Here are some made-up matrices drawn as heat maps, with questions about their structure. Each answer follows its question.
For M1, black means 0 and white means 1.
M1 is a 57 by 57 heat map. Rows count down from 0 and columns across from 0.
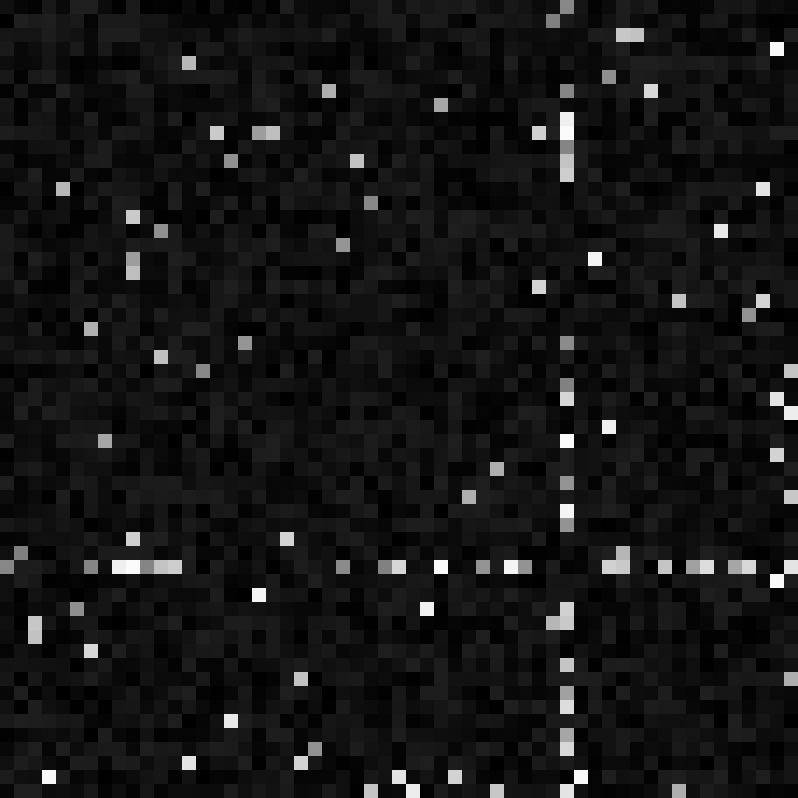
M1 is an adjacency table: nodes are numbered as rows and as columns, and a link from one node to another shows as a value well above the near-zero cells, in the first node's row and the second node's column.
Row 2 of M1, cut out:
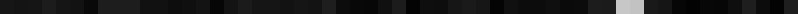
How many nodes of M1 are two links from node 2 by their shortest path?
2
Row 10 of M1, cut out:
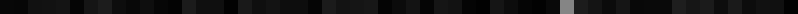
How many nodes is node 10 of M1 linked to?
1
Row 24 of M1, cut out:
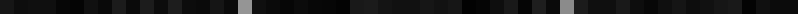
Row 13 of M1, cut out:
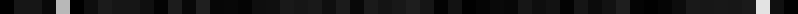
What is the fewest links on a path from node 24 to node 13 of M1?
6
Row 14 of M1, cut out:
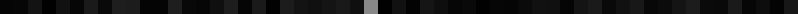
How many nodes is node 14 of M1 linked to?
1
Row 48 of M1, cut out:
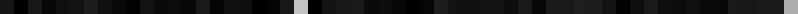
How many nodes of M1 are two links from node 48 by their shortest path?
5
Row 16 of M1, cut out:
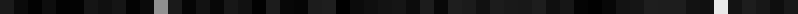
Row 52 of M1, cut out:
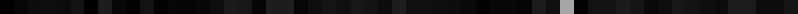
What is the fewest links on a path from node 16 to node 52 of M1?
3
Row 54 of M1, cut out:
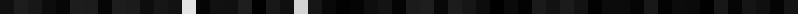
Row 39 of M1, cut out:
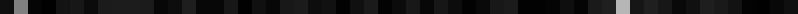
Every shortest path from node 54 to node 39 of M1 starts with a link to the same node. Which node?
node 21
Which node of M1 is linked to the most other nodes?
node 40
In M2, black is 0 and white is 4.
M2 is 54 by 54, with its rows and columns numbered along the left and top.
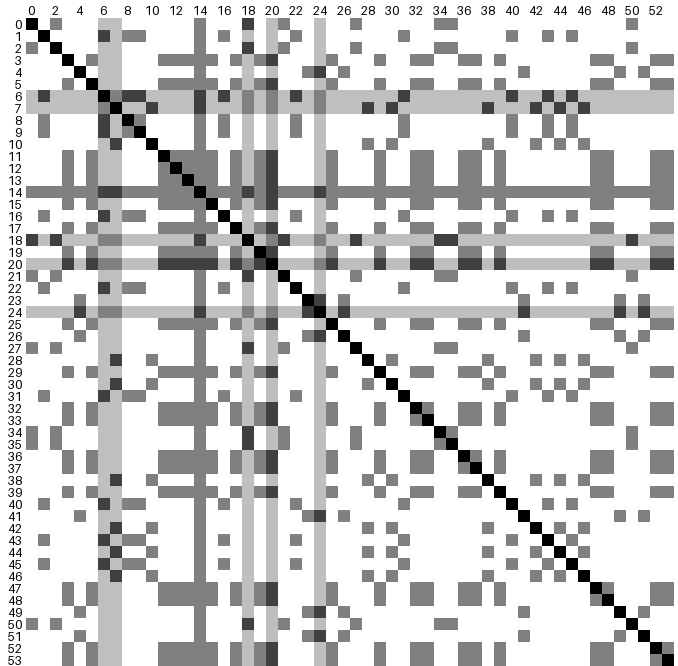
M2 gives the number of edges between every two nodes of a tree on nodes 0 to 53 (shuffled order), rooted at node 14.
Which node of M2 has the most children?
20
